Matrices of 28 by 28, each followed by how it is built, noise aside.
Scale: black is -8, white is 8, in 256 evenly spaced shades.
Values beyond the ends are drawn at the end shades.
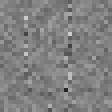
uneven columns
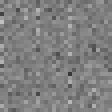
uneven columns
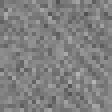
Toeplitz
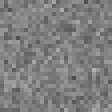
noise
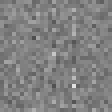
uneven columns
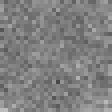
smooth
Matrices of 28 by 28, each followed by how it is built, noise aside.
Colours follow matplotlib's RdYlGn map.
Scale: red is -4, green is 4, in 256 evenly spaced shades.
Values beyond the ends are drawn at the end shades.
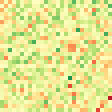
Hankel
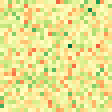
Hankel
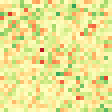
block diagonal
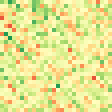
Toeplitz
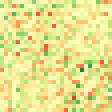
block diagonal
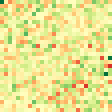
block diagonal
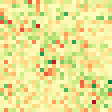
block diagonal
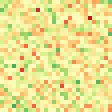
Toeplitz
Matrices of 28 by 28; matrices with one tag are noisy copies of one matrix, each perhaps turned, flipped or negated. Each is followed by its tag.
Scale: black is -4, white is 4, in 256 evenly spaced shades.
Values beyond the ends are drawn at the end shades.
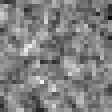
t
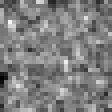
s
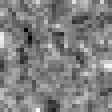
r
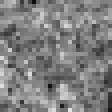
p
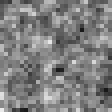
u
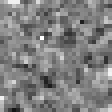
t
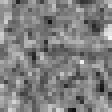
s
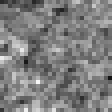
p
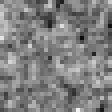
p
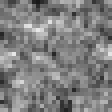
r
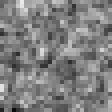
u
